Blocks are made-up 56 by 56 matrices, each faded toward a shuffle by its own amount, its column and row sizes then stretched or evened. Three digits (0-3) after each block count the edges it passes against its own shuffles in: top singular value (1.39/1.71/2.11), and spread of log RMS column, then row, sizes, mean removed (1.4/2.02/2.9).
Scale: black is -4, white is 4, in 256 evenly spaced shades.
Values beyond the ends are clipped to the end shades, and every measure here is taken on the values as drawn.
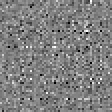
2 1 1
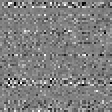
3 1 3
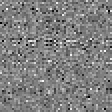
2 0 1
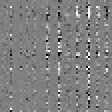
3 3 1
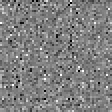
0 1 1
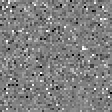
0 0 1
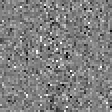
0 2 0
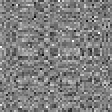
3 0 1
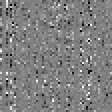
1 3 0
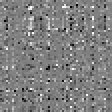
3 2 2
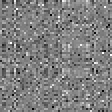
3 1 0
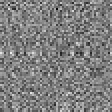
3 1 2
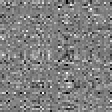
3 2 2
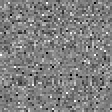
2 0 0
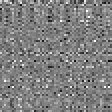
3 1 2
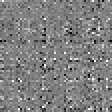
2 2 2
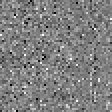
0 1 0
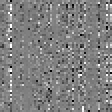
3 3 0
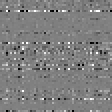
2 1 3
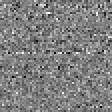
0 0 2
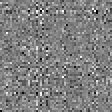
3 2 1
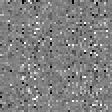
1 2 1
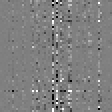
3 3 1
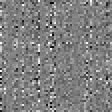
1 3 1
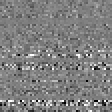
2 0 3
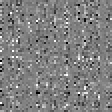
0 3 1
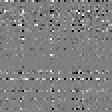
1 2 3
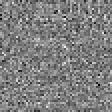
2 0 1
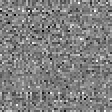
2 0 2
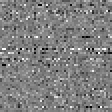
0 0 2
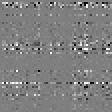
1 2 3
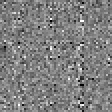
1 2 1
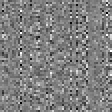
3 3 0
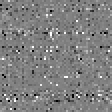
1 1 2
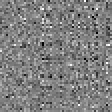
2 2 1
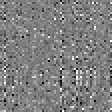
3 2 1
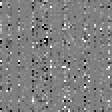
0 3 1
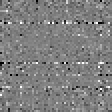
2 1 2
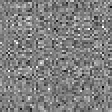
3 1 1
